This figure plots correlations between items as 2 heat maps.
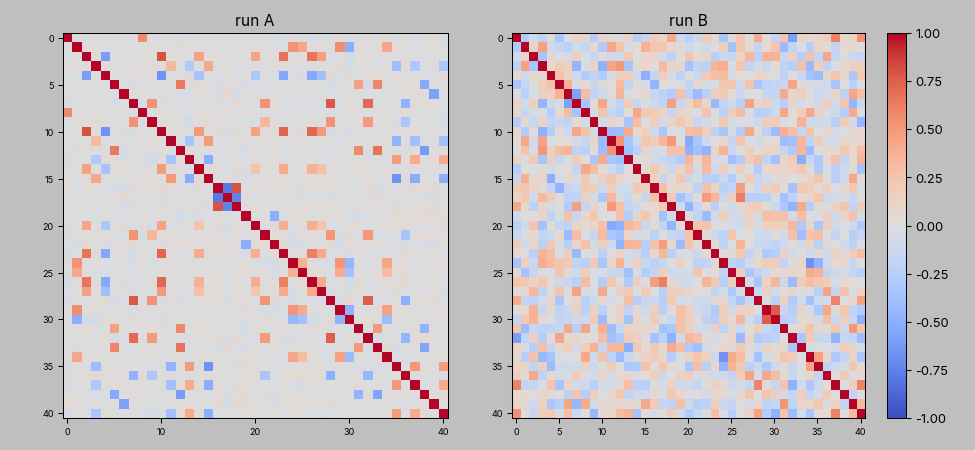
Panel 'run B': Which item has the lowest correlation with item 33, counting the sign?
13
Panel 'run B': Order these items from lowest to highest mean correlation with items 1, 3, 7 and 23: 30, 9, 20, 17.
20, 30, 9, 17
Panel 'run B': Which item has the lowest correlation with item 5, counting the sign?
16
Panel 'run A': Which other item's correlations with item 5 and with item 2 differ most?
10
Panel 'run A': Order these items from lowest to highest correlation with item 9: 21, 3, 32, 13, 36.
36, 13, 3, 21, 32
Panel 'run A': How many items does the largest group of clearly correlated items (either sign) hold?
8
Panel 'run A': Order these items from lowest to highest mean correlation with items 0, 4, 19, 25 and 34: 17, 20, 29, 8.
20, 17, 8, 29
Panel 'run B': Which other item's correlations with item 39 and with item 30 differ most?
29
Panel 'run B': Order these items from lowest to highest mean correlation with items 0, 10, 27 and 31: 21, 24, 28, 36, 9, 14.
24, 9, 14, 21, 28, 36
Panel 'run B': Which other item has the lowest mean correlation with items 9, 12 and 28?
34
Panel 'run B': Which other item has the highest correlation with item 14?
8
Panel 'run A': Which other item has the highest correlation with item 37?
35
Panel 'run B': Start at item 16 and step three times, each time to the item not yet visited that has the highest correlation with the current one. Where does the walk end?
22
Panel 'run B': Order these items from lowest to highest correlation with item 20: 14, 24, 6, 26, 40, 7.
40, 6, 26, 24, 7, 14
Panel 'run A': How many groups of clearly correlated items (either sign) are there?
9
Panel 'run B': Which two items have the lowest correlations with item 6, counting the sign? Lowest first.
7, 21
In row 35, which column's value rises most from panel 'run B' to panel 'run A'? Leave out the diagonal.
13
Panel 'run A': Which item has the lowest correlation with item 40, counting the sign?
15
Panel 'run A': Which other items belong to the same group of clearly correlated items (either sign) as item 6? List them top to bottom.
39
